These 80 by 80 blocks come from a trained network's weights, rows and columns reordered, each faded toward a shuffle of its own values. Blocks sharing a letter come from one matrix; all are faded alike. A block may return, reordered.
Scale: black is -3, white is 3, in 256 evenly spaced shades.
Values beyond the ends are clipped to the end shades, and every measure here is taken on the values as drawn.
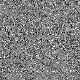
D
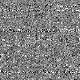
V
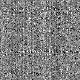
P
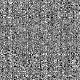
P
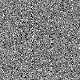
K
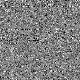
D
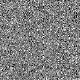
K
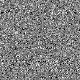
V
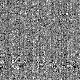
P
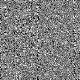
K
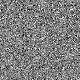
D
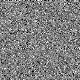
D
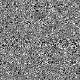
V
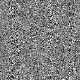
K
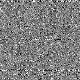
V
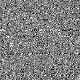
V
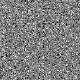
K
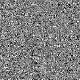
V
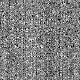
P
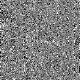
K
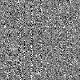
K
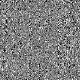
K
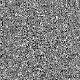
K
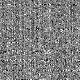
P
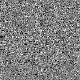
D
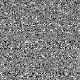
V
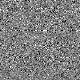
V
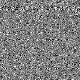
V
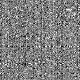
P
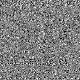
D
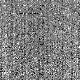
P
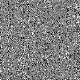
K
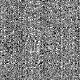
P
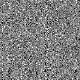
K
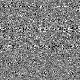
V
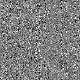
K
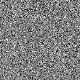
D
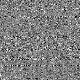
V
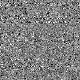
D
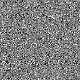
V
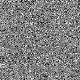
D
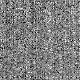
P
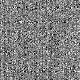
P
